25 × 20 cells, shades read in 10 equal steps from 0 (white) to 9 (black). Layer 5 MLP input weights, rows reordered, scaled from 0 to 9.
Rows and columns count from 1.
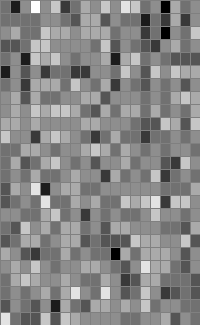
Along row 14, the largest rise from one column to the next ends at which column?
17
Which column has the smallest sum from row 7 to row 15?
4
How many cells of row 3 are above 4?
7
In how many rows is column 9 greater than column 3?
9
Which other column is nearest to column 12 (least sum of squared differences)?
3
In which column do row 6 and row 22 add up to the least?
16
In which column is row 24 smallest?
15
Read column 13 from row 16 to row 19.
2 5 3 6
